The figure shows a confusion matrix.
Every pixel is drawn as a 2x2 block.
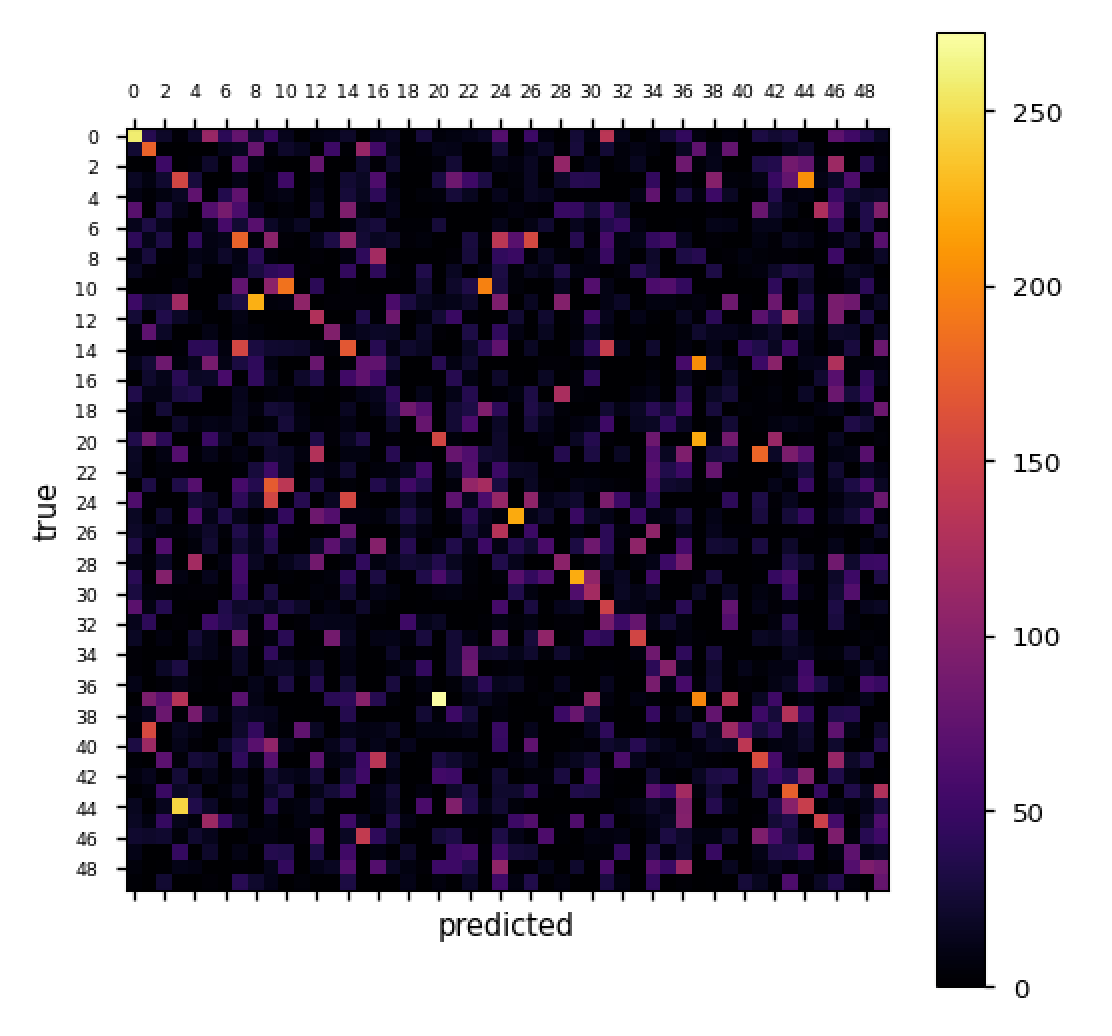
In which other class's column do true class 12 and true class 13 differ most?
43
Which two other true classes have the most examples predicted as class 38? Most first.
3, 22
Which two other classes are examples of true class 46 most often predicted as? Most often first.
15, 41
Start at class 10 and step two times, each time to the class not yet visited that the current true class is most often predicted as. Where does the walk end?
9
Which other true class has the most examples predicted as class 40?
39
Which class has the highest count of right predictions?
0
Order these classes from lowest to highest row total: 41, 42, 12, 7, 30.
30, 42, 12, 41, 7
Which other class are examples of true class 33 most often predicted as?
27
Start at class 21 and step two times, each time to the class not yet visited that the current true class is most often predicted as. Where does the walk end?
16
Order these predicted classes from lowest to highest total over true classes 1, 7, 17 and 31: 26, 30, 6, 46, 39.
30, 6, 46, 39, 26
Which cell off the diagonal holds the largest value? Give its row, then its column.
37, 20
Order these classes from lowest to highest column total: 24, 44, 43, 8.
8, 44, 43, 24
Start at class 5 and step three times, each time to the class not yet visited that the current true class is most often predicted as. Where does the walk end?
34
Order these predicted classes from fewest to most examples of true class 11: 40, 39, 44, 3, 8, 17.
40, 44, 17, 39, 3, 8
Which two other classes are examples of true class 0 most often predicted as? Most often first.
31, 5
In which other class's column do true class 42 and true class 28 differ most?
4
